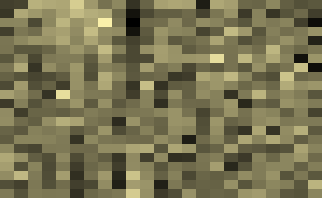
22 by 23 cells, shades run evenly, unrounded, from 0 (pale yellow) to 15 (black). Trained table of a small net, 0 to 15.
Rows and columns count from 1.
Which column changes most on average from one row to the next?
23
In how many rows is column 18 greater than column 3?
8
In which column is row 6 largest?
10
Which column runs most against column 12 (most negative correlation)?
11
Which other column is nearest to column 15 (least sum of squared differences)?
21
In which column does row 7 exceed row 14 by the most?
22
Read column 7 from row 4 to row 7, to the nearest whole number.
3 5 7 9
